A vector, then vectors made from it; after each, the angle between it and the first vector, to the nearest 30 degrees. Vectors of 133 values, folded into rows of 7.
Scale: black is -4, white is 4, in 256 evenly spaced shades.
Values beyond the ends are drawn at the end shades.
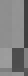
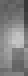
60 degrees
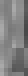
30 degrees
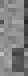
30 degrees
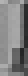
30 degrees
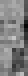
30 degrees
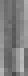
120 degrees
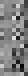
60 degrees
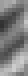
120 degrees
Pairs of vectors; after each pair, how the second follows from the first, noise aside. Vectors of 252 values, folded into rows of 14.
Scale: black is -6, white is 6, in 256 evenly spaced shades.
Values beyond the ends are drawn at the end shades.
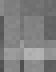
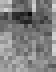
reversed, negated, scaled up.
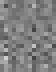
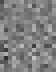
negated.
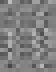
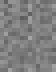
wrapped around, shrunk.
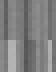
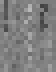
reversed, negated, partly zeroed.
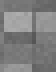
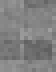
reversed, negated, shrunk.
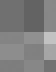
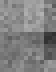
negated.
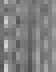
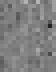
reversed, negated, partly zeroed.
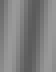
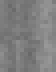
wrapped around, negated, shrunk.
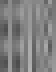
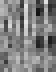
reversed, scaled up.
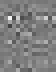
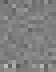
wrapped around, shrunk.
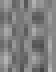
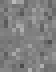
reversed, negated, partly zeroed.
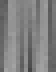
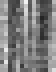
reversed, negated, scaled up.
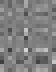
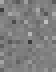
reversed, negated, partly zeroed.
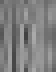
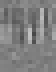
reversed, negated, partly zeroed.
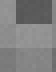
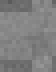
wrapped around, shrunk.
